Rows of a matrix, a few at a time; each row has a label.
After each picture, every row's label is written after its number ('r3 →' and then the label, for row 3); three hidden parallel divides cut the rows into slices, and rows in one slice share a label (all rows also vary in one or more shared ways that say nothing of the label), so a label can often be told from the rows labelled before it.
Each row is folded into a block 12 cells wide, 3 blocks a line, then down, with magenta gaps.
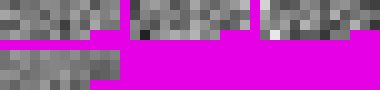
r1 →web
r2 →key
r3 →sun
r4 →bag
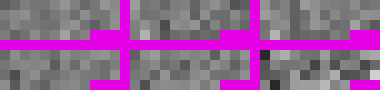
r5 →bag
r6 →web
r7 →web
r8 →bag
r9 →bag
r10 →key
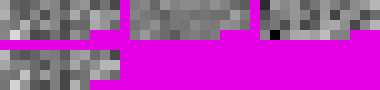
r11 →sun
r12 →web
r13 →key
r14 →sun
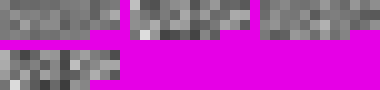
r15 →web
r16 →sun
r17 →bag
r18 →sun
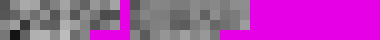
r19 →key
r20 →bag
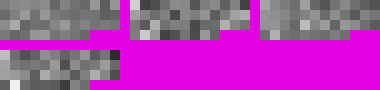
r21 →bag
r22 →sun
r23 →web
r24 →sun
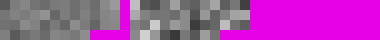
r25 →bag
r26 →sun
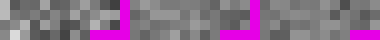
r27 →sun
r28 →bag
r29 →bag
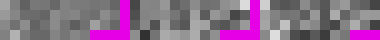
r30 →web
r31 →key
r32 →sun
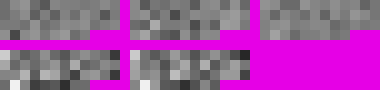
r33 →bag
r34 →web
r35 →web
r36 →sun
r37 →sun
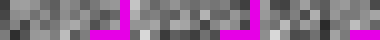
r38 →key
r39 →sun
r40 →sun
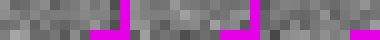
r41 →web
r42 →web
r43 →bag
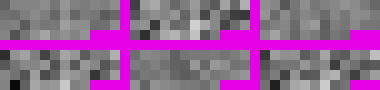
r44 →bag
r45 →key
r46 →web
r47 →key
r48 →bag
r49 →key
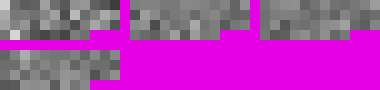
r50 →sun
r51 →bag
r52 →bag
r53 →bag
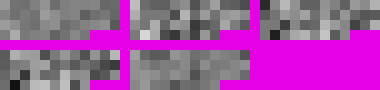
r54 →web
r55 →sun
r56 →key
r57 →key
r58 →web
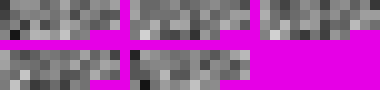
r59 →key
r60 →sun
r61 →sun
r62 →sun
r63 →key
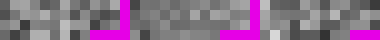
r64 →key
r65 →bag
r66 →sun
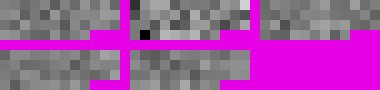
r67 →web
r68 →key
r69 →bag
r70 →bag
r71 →web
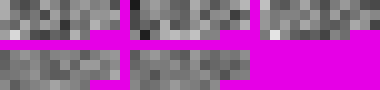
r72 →sun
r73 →key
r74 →sun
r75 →bag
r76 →bag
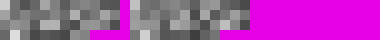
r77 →sun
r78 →sun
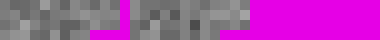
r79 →web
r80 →web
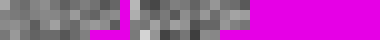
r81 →web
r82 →sun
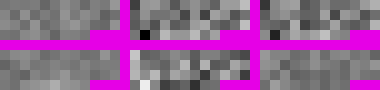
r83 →bag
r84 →key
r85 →key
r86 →bag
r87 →sun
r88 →web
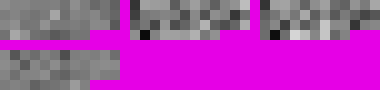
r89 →web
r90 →key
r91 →key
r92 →web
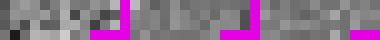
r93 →key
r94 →web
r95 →web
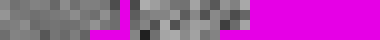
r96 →web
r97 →key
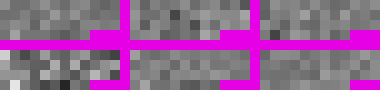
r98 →web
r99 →web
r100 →bag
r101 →sun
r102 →web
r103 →bag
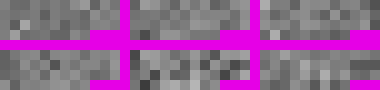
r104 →web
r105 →bag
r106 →web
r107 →bag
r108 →key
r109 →bag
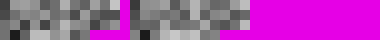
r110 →key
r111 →key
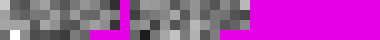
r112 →sun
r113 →key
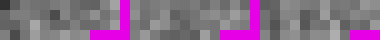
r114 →bag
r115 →web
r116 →bag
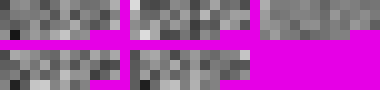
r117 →key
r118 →sun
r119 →web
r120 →key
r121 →key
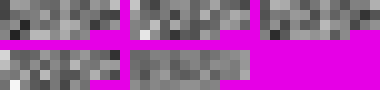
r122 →key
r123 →sun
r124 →key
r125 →sun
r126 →bag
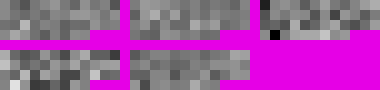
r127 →web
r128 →bag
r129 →key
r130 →sun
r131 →bag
